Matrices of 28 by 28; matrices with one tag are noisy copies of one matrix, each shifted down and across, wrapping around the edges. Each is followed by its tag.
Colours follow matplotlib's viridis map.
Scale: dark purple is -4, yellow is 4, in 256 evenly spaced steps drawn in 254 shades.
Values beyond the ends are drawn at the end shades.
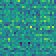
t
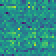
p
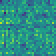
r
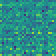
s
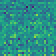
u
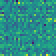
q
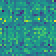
r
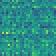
r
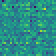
s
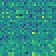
u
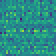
q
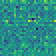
u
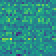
p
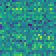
p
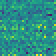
p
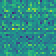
u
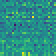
u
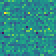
s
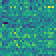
p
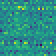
q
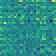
s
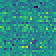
p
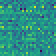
q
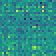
u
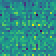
r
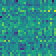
r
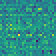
t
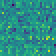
r
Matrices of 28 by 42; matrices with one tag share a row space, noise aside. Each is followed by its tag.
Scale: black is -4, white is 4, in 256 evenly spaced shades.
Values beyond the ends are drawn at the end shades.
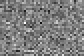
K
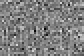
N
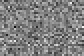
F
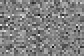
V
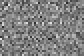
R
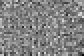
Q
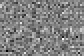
V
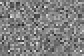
N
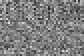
V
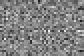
Q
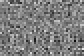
N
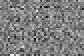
N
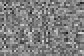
Q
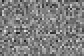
R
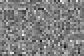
V
